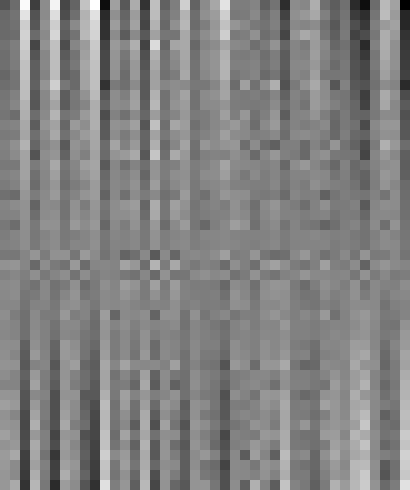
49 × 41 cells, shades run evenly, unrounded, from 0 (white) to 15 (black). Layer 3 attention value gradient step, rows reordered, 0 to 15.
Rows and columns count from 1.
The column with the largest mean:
37
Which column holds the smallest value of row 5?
16
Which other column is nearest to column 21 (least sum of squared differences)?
30
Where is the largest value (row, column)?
1, 41
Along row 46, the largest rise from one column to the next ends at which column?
3
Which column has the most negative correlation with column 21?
25
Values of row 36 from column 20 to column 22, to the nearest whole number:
7 8 8
